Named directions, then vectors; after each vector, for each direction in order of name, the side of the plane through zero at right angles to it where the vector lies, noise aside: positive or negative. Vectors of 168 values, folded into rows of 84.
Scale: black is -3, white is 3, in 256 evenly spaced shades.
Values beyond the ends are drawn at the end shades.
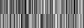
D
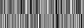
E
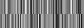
negative, positive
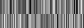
positive, positive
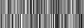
negative, positive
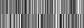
positive, negative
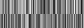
negative, negative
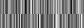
positive, negative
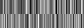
positive, positive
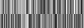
negative, negative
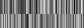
positive, positive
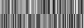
negative, negative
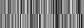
negative, positive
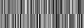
negative, positive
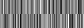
negative, positive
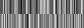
positive, positive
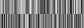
negative, negative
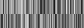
negative, negative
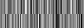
negative, positive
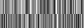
negative, negative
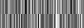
positive, negative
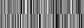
negative, positive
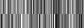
negative, positive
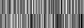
negative, positive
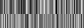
positive, positive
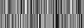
negative, positive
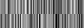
negative, positive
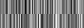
positive, negative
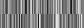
positive, negative
